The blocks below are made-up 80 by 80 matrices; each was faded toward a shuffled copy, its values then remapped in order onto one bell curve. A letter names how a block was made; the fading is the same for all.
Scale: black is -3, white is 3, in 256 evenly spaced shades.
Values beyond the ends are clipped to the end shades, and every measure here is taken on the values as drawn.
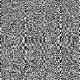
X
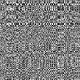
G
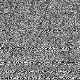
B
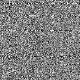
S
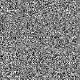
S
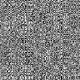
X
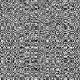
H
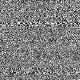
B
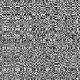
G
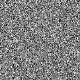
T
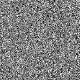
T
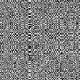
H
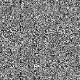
S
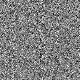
T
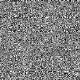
S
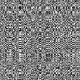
H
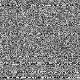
B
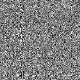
S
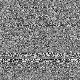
B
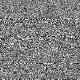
B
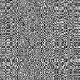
H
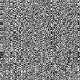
X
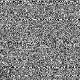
B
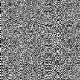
X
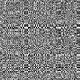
G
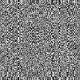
X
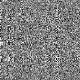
S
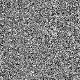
T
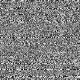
B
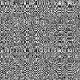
H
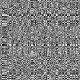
G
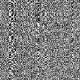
X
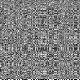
G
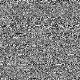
B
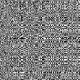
G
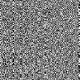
X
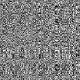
X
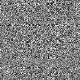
S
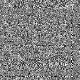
S
